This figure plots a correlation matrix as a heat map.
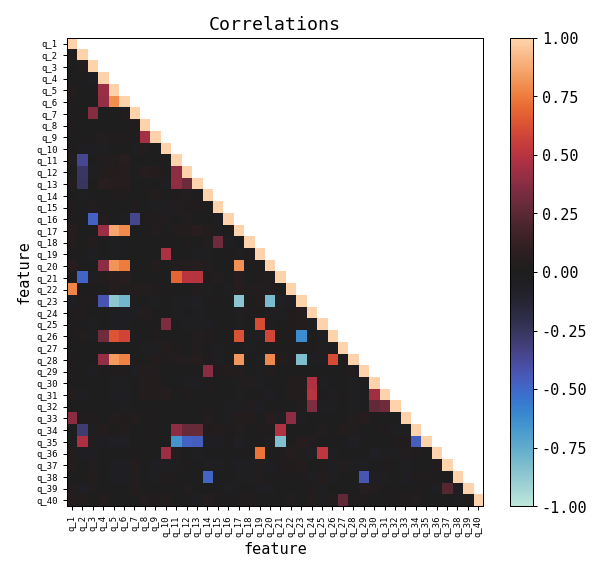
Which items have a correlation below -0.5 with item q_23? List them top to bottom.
q_5, q_6, q_17, q_20, q_26, q_28
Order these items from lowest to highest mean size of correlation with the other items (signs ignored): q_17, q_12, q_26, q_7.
q_7, q_12, q_26, q_17
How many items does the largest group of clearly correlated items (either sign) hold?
8
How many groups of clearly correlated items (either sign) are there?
11
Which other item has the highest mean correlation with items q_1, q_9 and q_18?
q_22
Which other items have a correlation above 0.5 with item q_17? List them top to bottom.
q_5, q_6, q_20, q_26, q_28
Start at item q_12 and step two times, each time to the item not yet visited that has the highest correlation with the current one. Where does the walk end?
q_11
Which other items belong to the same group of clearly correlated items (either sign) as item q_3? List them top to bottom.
q_7, q_16
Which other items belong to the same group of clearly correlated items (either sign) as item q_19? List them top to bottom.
q_10, q_25, q_36
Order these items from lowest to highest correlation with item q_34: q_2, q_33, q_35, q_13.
q_35, q_2, q_33, q_13
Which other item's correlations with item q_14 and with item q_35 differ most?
q_21
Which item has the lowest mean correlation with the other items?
q_23
